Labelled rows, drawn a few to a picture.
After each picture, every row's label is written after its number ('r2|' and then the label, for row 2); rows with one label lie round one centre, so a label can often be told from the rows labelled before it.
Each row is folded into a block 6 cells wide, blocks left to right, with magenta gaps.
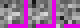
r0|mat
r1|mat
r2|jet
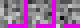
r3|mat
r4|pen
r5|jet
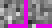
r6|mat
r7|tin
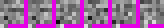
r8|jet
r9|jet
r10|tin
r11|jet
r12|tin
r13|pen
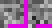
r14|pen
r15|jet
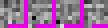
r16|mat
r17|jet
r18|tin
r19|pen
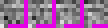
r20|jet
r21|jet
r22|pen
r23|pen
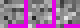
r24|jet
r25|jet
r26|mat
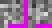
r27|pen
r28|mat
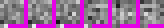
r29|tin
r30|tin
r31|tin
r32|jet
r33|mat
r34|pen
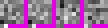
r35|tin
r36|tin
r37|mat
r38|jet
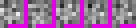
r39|mat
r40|pen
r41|mat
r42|mat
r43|mat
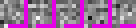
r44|tin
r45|pen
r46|pen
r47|jet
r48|mat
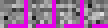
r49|jet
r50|jet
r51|pen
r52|mat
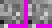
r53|tin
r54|tin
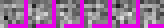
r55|jet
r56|mat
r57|pen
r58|pen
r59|mat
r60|pen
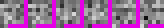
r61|pen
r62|pen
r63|mat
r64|mat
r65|jet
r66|jet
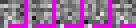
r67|pen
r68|jet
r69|tin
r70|tin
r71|pen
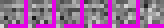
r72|jet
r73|jet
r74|jet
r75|pen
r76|jet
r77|mat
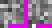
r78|pen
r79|tin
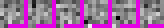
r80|mat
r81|mat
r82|pen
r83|tin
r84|jet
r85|mat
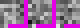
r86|pen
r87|tin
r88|jet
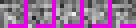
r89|pen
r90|jet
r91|mat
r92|mat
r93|pen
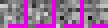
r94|pen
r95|mat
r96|jet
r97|jet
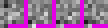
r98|mat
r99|tin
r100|tin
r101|tin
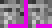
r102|pen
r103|pen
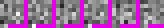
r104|tin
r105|tin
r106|mat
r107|tin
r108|mat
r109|pen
